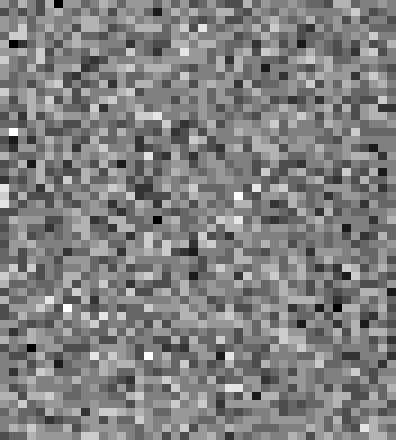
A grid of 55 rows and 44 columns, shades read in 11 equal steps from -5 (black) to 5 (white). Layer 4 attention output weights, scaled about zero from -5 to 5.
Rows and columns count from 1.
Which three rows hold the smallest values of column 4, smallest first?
44, 21, 18
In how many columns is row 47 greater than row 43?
15
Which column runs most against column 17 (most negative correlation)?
22
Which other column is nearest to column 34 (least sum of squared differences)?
33
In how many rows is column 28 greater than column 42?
24
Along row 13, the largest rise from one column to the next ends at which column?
43
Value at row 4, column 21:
3
